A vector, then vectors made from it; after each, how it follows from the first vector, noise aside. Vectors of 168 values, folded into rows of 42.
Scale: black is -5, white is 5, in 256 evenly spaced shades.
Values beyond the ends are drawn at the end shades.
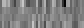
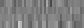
reversed, negated, shrunk.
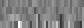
reversed, negated, partly zeroed.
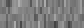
reversed, partly zeroed.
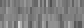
reversed, negated, shrunk.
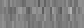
wrapped around, negated, shrunk.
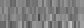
wrapped around, negated, shrunk.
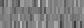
reversed, negated, partly zeroed.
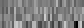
wrapped around.
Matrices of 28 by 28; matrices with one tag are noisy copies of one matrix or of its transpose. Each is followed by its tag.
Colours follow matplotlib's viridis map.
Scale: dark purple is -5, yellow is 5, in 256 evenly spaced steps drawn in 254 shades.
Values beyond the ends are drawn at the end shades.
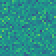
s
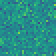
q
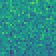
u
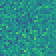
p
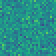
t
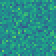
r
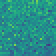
u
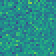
s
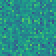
t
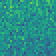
u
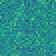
q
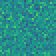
r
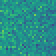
u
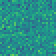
q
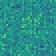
t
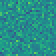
s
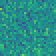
p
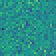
s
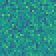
p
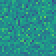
s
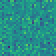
t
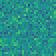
q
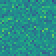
s
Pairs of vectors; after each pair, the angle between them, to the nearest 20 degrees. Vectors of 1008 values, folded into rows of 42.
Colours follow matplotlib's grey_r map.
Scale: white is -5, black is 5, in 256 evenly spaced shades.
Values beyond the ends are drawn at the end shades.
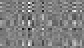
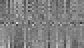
120 degrees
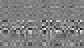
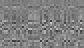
140 degrees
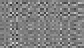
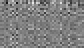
40 degrees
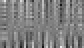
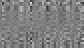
60 degrees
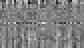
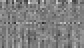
160 degrees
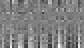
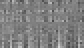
40 degrees
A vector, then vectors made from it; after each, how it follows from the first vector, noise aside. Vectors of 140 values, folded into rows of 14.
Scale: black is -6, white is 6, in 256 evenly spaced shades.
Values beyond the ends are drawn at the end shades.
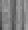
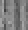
wrapped around.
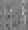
wrapped around, negated, partly zeroed.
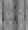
wrapped around.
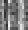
wrapped around, negated, scaled up.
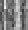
wrapped around, negated, scaled up.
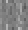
wrapped around, negated, partly zeroed.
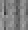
wrapped around.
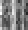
wrapped around, negated, scaled up.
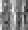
wrapped around, negated, scaled up.
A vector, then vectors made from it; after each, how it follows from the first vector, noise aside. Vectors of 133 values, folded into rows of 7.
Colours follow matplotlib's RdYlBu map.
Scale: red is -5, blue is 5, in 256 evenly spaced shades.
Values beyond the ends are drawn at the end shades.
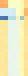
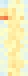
negated, shrunk.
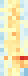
reversed, negated.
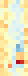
wrapped around, negated.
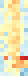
reversed, negated.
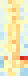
reversed, negated.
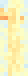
negated, shrunk.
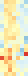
wrapped around, negated.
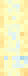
reversed, shrunk.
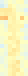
negated, shrunk.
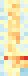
reversed, negated.
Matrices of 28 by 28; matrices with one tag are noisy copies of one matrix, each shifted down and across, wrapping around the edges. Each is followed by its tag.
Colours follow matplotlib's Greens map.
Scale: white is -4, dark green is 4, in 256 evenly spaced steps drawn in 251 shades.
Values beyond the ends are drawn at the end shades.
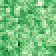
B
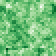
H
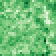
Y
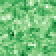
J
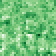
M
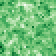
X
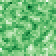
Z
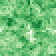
Y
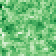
Y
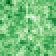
X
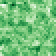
M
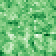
M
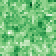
J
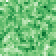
Z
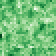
J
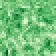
J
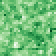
B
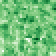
M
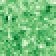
J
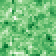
X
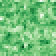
J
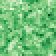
Z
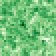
X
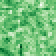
B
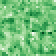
M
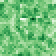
M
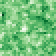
B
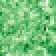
Y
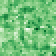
M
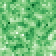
Z
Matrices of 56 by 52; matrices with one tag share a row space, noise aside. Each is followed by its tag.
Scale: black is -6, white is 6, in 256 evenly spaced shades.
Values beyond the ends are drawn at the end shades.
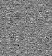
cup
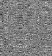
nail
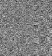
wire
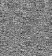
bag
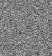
wire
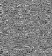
nail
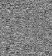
cup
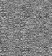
bag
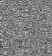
nail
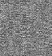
bag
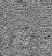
nail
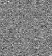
wire
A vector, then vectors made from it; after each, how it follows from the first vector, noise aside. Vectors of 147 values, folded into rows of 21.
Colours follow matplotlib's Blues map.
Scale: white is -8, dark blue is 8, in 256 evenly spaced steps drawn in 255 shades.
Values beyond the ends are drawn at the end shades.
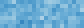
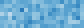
wrapped around, negated.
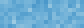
wrapped around, shrunk.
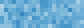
wrapped around, negated.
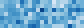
reversed, negated, scaled up.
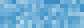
negated.
